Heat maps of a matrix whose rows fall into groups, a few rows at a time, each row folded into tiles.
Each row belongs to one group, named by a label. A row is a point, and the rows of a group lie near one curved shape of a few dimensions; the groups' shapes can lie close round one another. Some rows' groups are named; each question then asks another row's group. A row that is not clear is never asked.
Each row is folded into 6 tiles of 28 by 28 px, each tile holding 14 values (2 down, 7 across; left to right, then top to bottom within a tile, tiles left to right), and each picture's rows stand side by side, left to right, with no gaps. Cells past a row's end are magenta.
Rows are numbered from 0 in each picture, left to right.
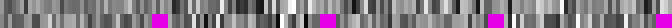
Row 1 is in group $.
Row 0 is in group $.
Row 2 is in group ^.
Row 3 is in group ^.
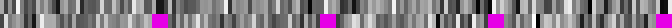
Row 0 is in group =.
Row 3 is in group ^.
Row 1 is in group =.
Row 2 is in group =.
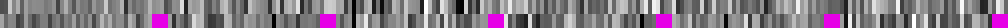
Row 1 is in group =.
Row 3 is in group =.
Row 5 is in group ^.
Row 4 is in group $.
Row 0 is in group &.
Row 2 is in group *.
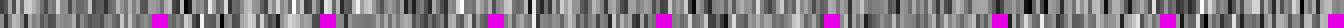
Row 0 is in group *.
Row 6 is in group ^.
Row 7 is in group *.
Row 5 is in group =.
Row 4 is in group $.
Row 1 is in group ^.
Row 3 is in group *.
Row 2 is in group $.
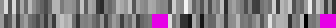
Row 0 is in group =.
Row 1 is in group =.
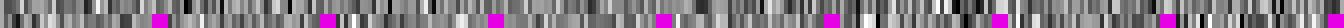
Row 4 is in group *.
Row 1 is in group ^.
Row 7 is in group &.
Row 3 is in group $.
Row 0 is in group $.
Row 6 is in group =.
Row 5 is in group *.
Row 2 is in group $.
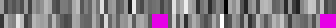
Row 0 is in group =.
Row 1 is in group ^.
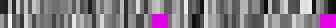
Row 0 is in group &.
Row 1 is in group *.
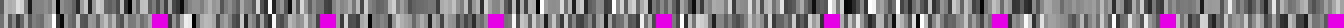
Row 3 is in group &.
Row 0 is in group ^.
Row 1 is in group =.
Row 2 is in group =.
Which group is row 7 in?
$
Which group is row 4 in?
=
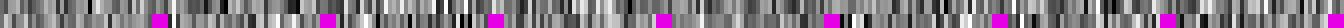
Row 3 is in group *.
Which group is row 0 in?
*
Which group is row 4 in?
*
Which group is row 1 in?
^
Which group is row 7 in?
*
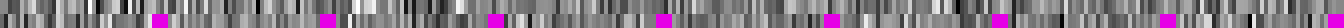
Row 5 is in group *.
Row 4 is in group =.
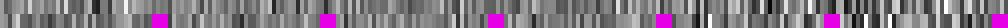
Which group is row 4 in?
*
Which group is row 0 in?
$
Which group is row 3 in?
$
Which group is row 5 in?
$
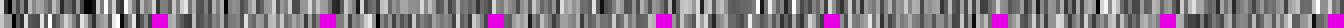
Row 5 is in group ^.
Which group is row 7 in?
=
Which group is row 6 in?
*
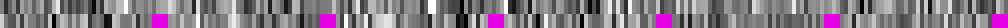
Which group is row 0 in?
$
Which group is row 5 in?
=
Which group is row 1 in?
*
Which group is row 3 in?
$
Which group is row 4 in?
=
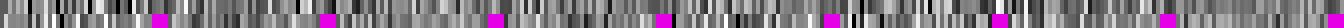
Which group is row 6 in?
=
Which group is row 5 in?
=
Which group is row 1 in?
*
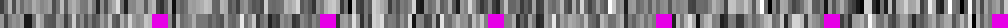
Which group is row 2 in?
=
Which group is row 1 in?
^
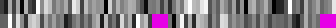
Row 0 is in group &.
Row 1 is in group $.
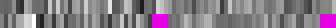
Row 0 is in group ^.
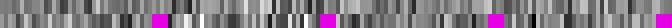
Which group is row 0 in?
$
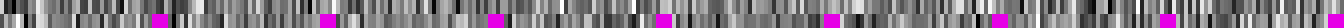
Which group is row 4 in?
=
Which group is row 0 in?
=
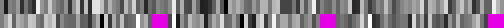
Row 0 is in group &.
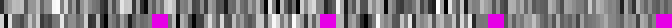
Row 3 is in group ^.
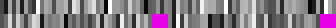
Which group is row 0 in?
&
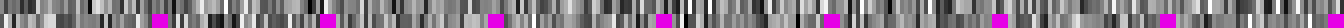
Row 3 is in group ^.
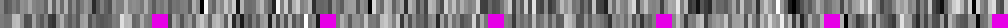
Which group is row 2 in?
&
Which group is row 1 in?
&
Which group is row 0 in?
$
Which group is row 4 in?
*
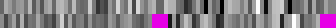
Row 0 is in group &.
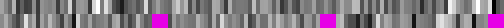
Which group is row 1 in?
^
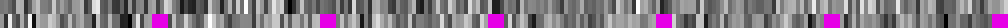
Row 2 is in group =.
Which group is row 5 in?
=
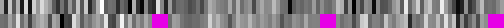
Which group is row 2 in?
*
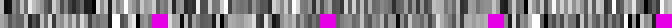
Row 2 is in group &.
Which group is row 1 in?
$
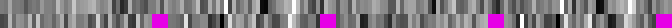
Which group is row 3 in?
$
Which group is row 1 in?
$
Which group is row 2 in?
*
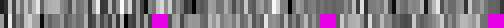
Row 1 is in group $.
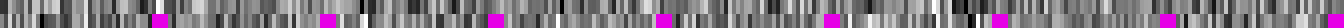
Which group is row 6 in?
&
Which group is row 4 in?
*
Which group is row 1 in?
*
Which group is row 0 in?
^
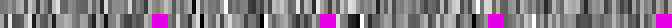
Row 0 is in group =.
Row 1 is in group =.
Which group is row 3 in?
^
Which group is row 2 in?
=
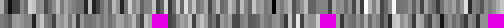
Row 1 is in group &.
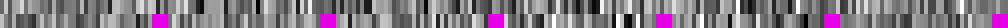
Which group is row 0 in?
=
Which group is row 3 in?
$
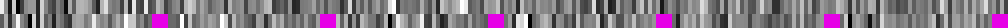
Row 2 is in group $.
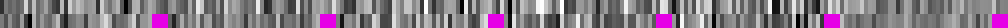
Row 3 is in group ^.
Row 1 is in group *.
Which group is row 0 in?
*
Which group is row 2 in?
*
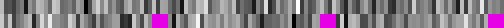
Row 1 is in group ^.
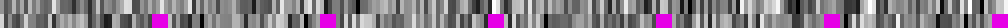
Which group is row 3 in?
^
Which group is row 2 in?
=
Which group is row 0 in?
$
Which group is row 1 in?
=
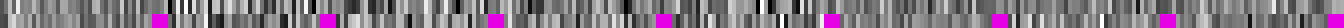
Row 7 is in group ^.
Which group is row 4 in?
*
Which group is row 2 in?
^
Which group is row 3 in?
*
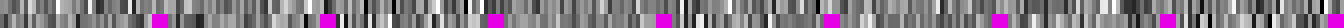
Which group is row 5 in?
^
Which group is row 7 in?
=
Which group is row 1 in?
=
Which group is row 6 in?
*
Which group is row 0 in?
*
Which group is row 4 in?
=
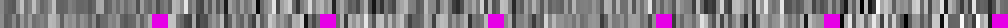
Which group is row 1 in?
=
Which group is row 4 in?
^
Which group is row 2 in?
^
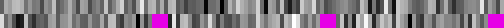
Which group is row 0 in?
=
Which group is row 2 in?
^
